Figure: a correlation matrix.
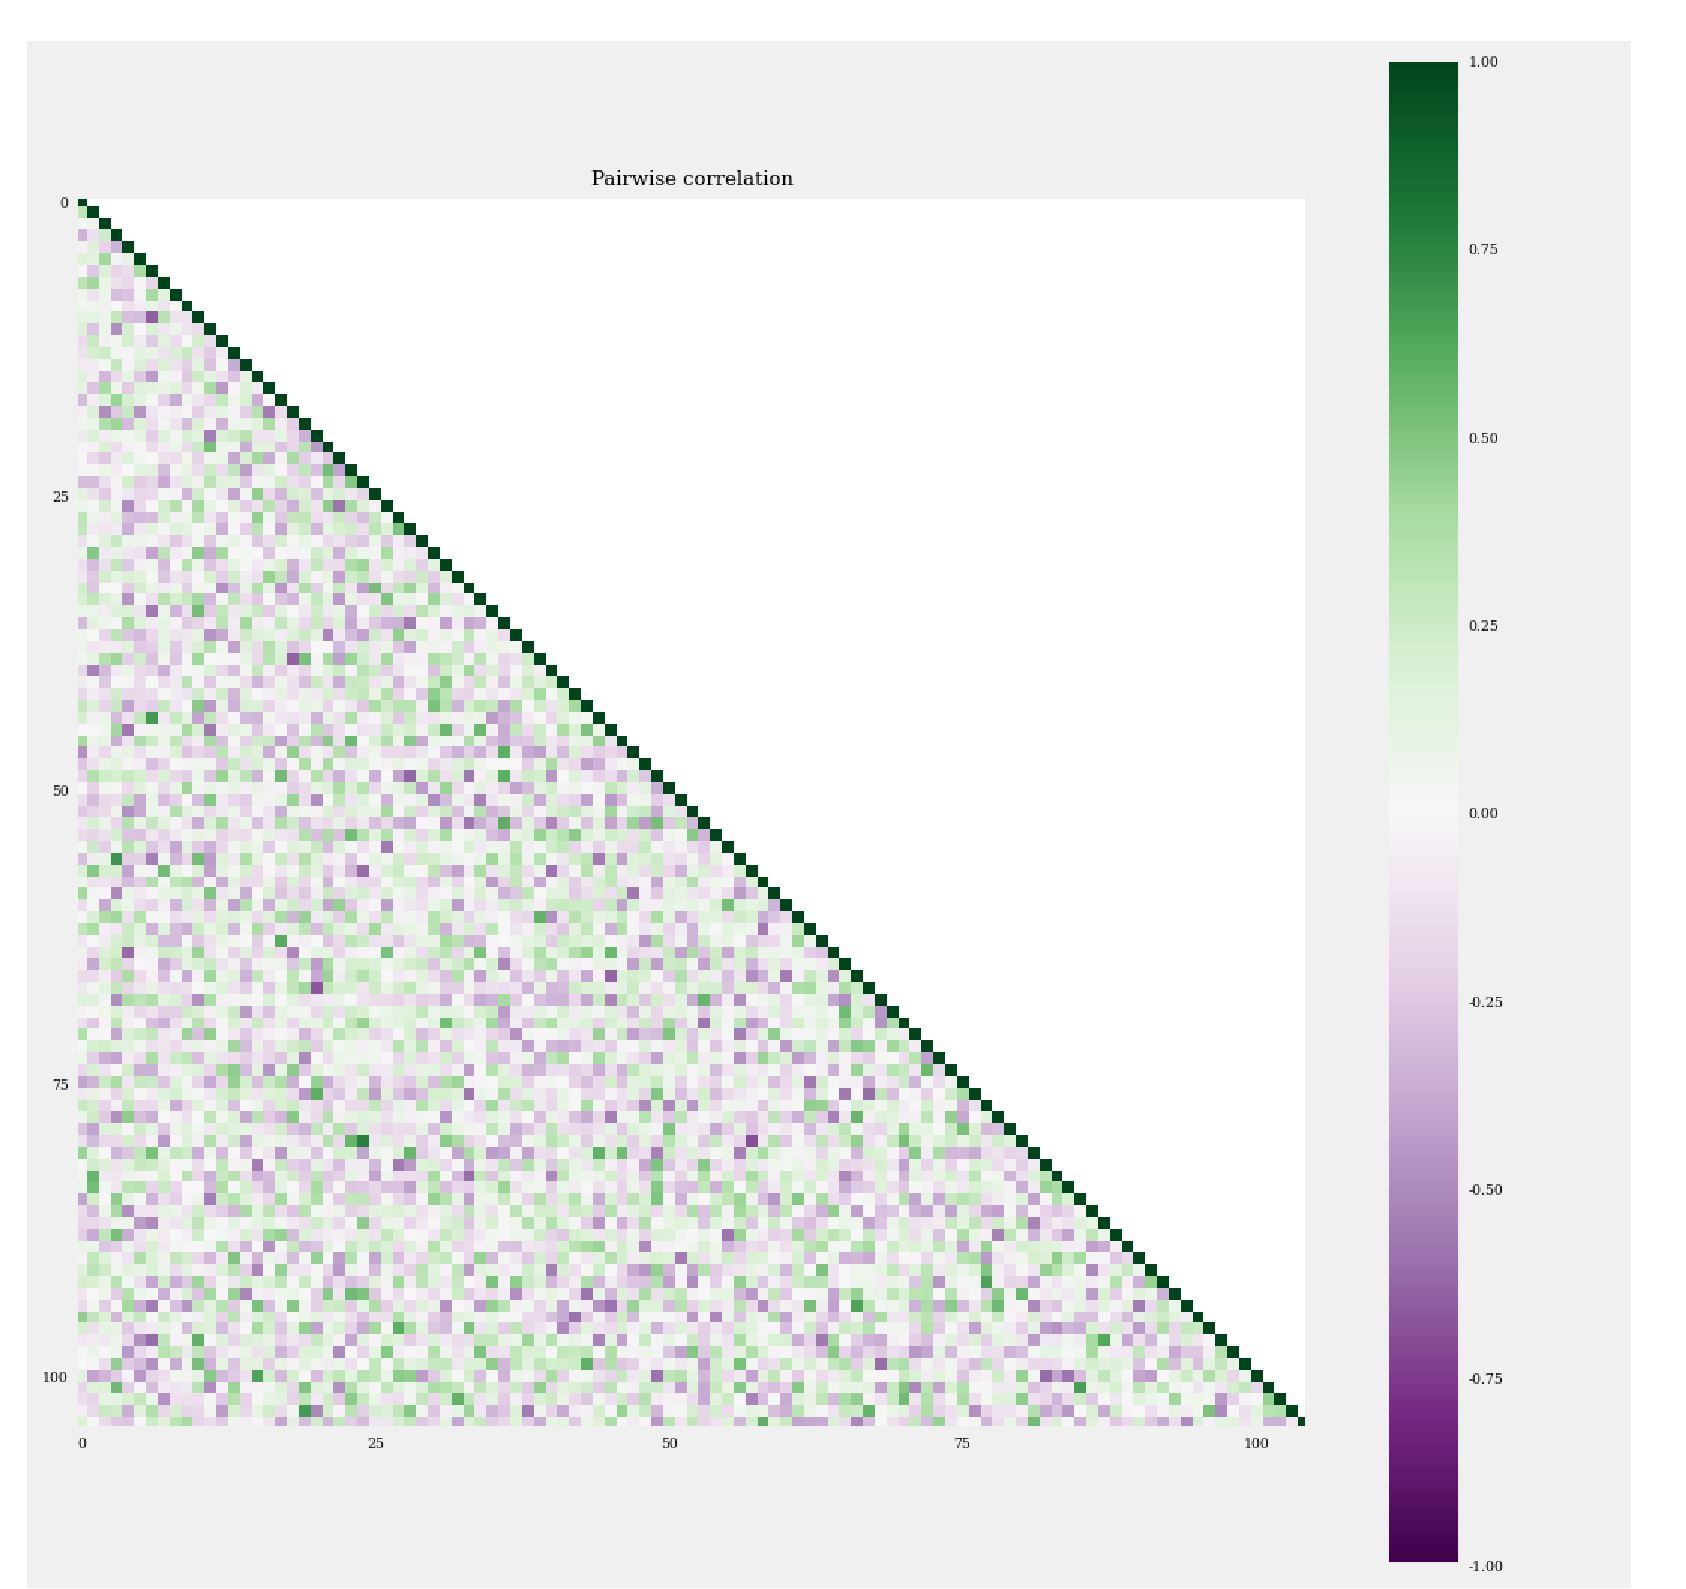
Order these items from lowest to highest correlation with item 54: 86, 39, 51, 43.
51, 43, 86, 39
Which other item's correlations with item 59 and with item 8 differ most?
47
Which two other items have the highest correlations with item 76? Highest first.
20, 49
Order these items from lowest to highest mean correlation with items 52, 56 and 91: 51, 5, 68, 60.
68, 5, 51, 60
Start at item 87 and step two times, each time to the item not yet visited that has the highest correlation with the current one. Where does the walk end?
10
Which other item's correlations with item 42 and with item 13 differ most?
95
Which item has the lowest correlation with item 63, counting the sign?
97
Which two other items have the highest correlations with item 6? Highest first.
44, 81
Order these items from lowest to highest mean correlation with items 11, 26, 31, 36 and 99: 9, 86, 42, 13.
13, 9, 86, 42
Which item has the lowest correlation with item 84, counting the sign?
100
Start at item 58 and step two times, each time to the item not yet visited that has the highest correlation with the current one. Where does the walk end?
81
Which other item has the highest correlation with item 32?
102
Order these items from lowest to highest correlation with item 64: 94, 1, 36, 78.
78, 94, 36, 1
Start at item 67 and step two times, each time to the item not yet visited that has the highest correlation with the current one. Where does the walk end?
19
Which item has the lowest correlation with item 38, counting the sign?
103
